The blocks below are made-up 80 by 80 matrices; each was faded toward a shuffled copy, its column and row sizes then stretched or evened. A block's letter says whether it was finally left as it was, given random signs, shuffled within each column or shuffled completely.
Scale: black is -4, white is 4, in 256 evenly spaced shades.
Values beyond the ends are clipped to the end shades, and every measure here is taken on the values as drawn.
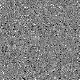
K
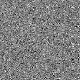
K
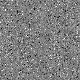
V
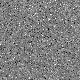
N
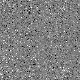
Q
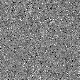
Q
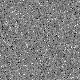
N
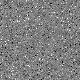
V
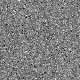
N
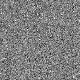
V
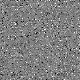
K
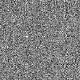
K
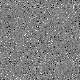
K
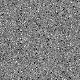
V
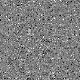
K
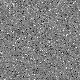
N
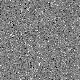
V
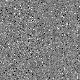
V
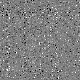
K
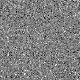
K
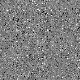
Q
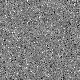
N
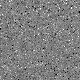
N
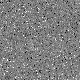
N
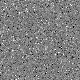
N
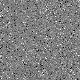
V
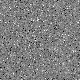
N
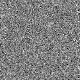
V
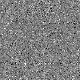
Q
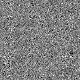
Q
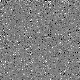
Q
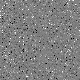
V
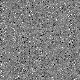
V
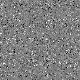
Q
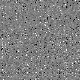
K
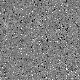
V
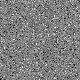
V
